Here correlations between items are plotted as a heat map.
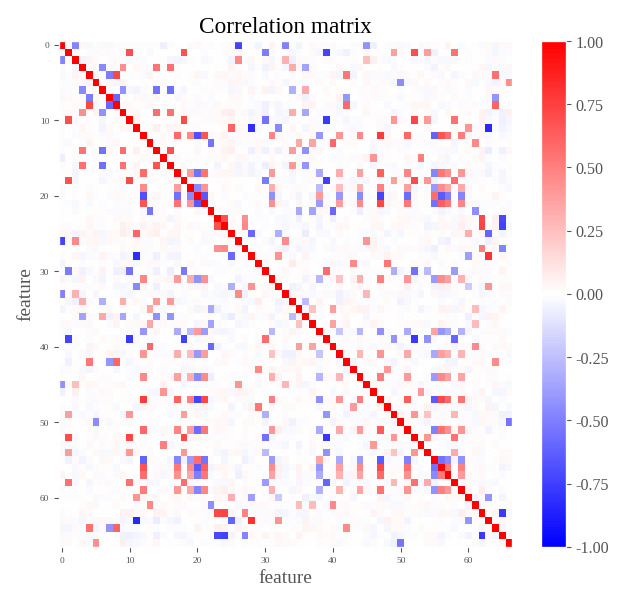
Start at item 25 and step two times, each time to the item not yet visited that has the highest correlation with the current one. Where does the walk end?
60
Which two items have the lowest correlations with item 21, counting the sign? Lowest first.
20, 55
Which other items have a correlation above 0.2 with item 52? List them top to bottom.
1, 10, 18, 49, 54, 58
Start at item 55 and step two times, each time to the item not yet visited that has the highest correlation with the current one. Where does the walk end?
38
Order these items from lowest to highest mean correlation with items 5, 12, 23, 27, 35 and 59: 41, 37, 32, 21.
32, 37, 41, 21
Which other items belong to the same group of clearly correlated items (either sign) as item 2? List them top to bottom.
0, 26, 33, 45
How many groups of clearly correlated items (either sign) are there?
11
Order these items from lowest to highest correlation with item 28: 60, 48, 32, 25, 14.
25, 60, 14, 48, 32
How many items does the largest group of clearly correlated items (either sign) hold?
15
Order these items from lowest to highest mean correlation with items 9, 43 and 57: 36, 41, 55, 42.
55, 36, 42, 41
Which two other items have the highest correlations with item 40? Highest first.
13, 61
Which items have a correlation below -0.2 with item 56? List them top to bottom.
20, 38, 55
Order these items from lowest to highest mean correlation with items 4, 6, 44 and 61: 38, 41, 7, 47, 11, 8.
7, 38, 11, 41, 47, 8
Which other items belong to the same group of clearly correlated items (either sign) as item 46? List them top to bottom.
15, 53
